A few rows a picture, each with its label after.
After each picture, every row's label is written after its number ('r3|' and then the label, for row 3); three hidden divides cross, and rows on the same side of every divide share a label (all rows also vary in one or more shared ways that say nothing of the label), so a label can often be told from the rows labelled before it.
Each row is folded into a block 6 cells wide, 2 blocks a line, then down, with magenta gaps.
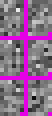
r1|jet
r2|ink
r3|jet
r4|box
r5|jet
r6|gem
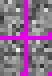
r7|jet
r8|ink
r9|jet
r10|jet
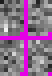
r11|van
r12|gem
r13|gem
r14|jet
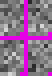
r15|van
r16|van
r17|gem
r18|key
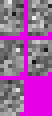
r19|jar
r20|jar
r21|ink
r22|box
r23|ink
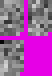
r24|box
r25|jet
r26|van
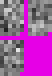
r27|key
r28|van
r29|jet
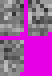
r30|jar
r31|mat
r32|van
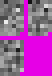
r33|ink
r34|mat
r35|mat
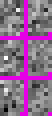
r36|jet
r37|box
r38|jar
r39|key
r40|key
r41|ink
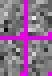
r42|box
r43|jar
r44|jet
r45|box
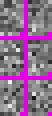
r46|gem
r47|van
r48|jet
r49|van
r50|jar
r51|key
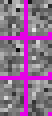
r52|mat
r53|van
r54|mat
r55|jar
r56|jar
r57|box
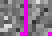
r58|jar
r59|box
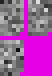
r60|mat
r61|jet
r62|box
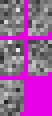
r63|ink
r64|ink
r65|jet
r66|van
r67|box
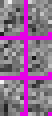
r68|box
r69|key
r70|gem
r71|gem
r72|key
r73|gem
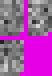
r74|box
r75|box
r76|van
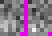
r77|van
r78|van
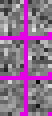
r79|van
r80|van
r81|key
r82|mat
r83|jar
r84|gem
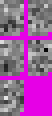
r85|key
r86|van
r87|key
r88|mat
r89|jar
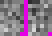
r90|van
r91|van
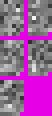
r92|jet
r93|jar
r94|jar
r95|van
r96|jar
